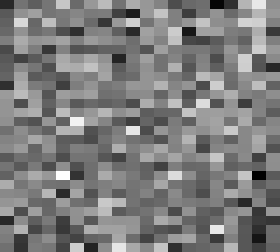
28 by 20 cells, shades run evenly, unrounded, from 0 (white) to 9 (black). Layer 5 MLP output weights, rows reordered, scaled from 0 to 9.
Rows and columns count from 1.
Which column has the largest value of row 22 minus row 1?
5
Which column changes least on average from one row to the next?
11
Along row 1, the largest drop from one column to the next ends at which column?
18
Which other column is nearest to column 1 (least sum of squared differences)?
3
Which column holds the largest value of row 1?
16
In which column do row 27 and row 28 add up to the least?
9
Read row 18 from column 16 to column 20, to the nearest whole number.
2 5 4 7 4
